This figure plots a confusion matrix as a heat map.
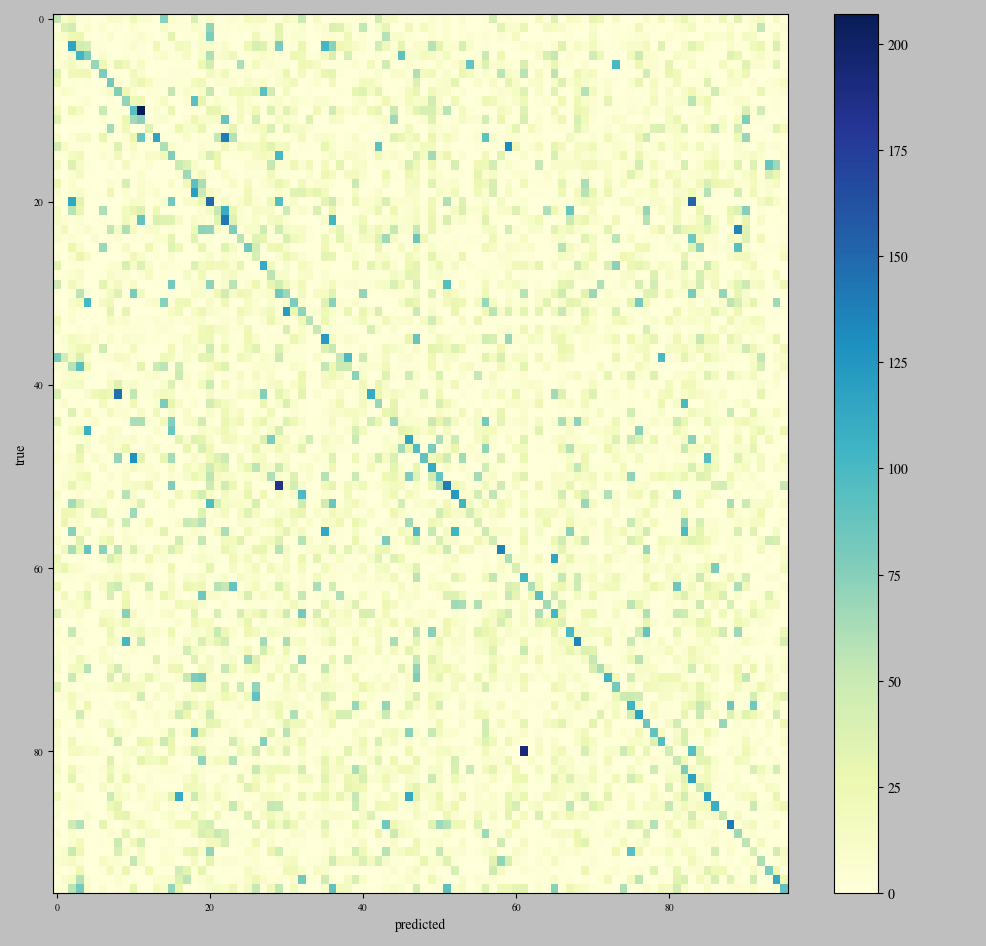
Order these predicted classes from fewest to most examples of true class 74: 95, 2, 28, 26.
28, 2, 95, 26
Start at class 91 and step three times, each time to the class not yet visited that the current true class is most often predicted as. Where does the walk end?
43
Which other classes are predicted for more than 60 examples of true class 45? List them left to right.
4, 15, 76
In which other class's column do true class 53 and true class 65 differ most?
20
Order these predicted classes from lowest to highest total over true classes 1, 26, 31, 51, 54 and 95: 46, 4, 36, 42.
42, 46, 4, 36
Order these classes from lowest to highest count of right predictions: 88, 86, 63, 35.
63, 86, 35, 88
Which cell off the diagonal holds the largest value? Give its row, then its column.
10, 11
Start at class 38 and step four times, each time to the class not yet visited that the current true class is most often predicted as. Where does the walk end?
83
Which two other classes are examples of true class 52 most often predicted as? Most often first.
32, 81
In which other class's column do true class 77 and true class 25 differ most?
89
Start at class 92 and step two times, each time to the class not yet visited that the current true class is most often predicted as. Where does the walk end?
4
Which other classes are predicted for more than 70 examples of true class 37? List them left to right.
0, 38, 79
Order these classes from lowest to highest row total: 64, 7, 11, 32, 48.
7, 64, 11, 32, 48
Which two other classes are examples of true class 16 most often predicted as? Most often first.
93, 94
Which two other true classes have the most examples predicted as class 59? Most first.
14, 35
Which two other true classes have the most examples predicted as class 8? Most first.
41, 48
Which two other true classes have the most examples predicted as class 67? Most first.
21, 56
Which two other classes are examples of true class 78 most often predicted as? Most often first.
18, 46
